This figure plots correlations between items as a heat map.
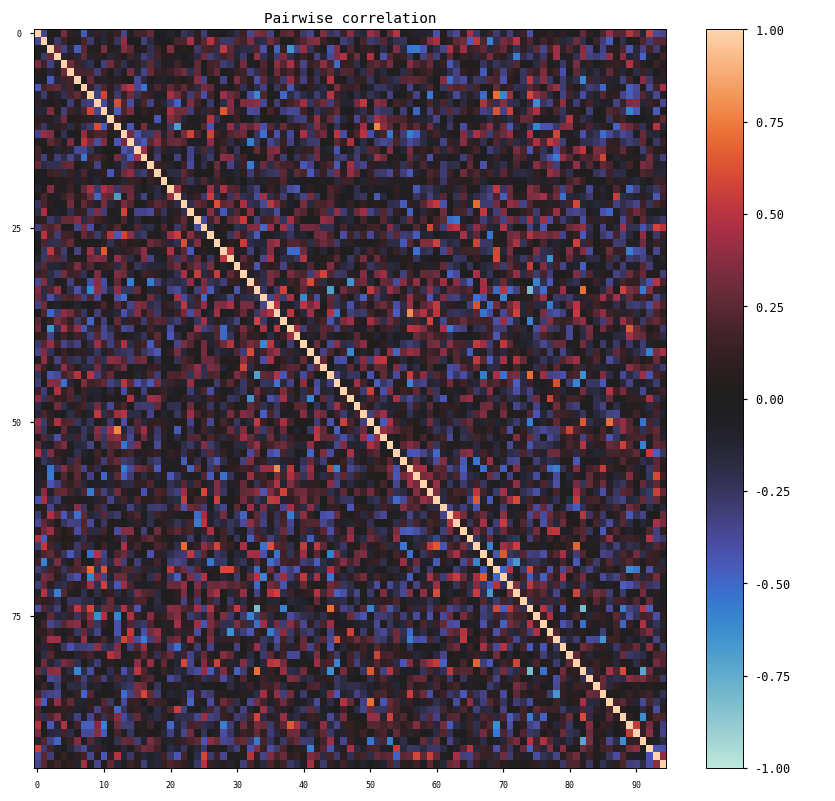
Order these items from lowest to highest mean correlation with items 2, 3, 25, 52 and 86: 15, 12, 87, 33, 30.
30, 87, 15, 12, 33
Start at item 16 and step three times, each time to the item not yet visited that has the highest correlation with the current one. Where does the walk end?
36
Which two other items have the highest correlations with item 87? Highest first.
21, 34
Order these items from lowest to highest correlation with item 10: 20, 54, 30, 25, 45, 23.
23, 25, 54, 30, 45, 20
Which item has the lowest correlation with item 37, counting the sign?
74
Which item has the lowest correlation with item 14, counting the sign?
32
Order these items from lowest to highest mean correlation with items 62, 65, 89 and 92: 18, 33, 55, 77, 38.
55, 38, 18, 77, 33
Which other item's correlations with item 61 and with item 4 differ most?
81
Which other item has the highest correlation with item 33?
82
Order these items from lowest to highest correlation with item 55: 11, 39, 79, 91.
91, 39, 79, 11
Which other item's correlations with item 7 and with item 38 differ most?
89
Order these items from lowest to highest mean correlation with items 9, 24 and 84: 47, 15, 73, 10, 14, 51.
14, 47, 10, 73, 15, 51
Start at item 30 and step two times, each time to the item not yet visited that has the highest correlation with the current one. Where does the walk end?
44
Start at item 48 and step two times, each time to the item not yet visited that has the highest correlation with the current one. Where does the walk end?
78
